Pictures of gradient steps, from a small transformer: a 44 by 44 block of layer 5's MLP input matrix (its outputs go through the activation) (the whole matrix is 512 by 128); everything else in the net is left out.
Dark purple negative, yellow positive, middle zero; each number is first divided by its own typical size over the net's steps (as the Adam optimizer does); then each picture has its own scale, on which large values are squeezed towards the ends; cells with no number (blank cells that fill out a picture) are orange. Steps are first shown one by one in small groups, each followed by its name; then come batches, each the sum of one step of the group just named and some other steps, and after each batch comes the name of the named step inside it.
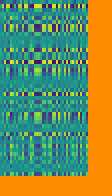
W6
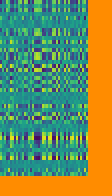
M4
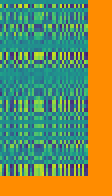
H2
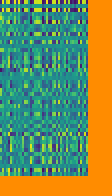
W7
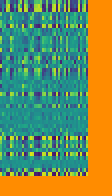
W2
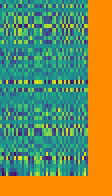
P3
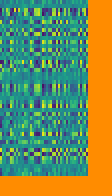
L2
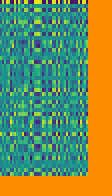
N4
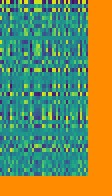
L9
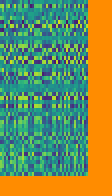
W6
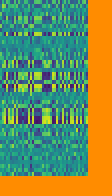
N4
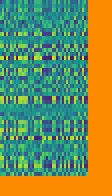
M4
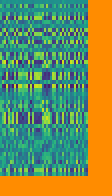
H2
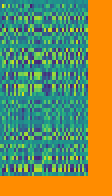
W6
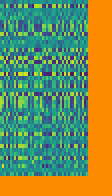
W6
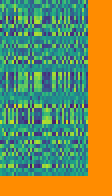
N4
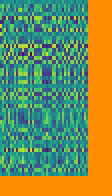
W6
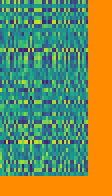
W7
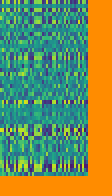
W7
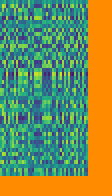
L2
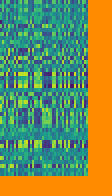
L9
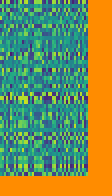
L9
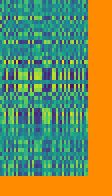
L9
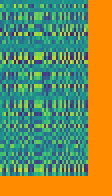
H2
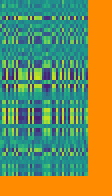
M4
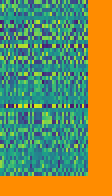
N4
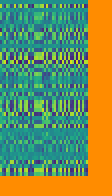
H2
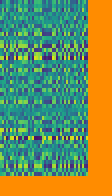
M4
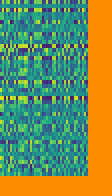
W7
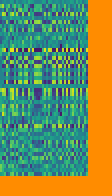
W6
